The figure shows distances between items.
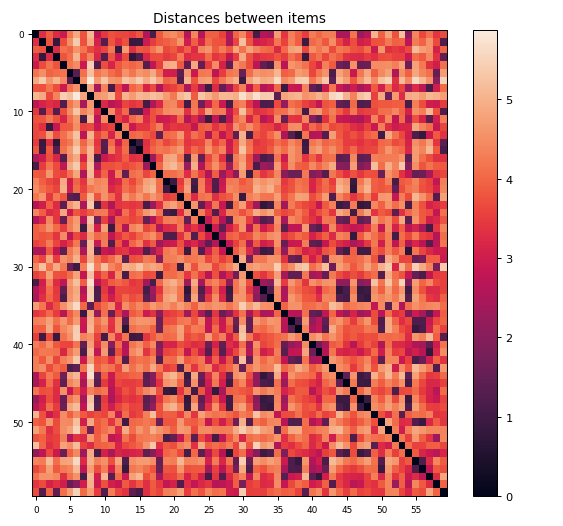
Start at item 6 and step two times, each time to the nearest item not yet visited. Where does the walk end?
21
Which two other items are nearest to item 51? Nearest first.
35, 8
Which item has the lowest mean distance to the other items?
54
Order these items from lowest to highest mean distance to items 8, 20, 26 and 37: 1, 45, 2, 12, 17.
12, 2, 1, 45, 17
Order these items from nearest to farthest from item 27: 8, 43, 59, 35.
43, 59, 35, 8
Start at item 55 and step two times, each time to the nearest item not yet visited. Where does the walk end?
13
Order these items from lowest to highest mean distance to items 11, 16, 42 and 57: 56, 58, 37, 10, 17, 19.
56, 37, 58, 17, 19, 10
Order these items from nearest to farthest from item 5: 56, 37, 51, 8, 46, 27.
46, 27, 37, 56, 51, 8
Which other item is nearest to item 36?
7
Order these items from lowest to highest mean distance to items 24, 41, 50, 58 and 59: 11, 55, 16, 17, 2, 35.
11, 16, 55, 17, 2, 35
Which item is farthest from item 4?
8
